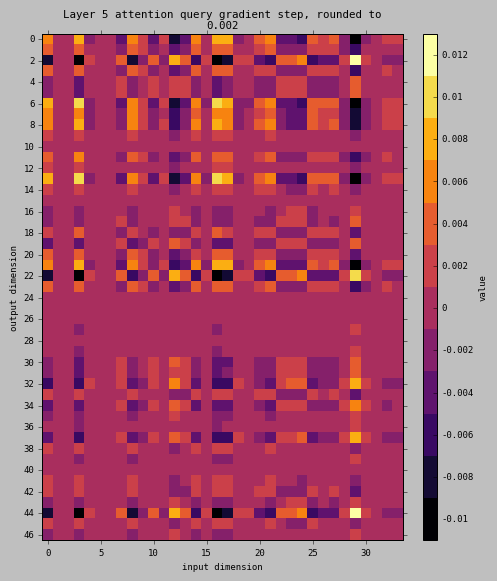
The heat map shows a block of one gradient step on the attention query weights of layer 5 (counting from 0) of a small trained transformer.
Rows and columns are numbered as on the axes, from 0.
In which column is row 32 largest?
29
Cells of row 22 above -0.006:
27
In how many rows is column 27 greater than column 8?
11
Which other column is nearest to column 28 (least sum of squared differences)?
30
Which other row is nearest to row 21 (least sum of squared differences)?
0
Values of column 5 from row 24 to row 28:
0 0 0 0 0
